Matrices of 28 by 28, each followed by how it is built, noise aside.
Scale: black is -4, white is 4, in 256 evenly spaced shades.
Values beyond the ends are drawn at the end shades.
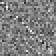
diagonal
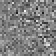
upper triangular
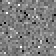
sparse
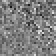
upper triangular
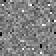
sparse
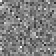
diagonal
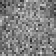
smooth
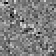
banded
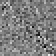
banded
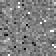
sparse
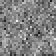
smooth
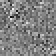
banded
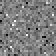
sparse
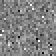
sparse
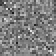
diagonal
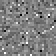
sparse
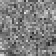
smooth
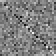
diagonal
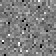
sparse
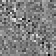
banded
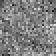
smooth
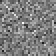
diagonal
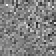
upper triangular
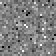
sparse
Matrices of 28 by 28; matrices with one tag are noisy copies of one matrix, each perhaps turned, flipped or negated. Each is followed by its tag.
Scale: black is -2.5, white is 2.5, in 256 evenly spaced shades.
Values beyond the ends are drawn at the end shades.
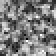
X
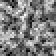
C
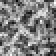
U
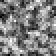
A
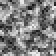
A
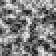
C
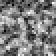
C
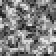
A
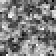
X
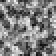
A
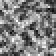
U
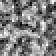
C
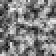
C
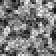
A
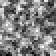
X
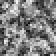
A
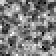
X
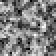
C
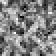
U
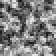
C
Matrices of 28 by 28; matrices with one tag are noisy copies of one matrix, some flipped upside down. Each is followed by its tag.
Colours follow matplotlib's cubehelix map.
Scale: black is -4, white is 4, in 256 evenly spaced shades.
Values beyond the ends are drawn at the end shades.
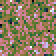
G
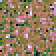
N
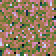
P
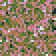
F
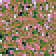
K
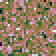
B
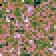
N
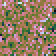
F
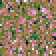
P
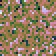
P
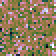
G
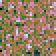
N
